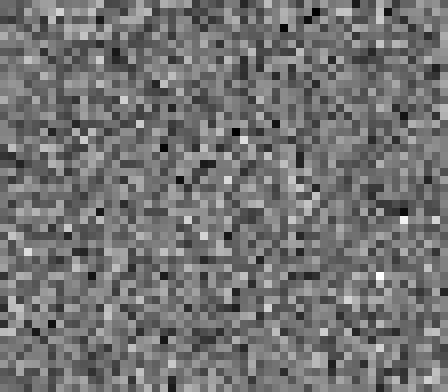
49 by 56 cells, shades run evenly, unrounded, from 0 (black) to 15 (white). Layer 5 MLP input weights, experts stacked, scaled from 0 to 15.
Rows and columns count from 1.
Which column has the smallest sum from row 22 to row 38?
30
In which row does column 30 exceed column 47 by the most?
43
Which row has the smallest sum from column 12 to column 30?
42
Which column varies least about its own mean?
53
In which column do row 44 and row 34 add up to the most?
54
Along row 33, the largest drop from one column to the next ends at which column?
33
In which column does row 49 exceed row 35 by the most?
21
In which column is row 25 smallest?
47
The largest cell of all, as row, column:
35, 48
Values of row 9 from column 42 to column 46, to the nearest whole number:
9 5 8 7 5
